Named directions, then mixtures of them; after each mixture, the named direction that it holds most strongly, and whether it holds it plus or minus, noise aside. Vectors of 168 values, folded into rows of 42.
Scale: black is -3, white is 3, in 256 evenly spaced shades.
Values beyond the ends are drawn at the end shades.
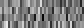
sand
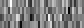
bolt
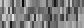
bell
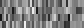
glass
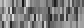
bell, plus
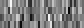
bolt, plus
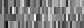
sand, minus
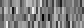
sand, plus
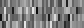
glass, plus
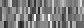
sand, minus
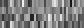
bell, minus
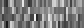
bell, minus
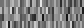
sand, plus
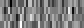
bolt, minus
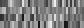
bolt, plus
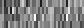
sand, minus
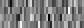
bolt, minus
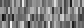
bell, minus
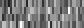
bell, minus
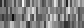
bell, minus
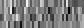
bolt, plus
